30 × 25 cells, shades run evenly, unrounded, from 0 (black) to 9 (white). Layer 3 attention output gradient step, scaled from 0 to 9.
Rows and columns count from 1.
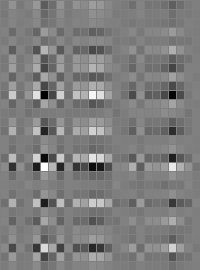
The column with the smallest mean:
6
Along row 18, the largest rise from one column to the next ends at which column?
8
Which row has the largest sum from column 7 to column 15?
11
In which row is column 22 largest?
19
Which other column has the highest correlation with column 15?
24
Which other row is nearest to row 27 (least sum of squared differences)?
1
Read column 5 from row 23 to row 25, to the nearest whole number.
7 4 3
